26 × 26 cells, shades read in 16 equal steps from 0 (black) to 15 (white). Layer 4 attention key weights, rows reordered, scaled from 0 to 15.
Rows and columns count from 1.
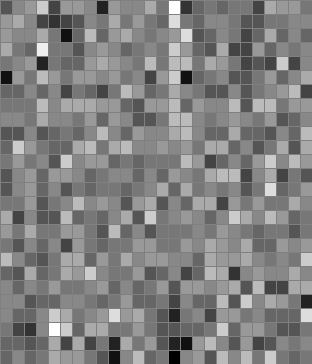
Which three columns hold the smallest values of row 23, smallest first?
15, 18, 14
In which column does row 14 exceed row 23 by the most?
23
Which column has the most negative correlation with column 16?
7
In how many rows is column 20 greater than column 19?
10
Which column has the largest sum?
19
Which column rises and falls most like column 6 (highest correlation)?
22
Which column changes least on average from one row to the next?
17
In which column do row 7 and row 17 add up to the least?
9
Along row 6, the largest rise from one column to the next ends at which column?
2
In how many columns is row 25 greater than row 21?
9
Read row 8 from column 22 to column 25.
11 11 7 9
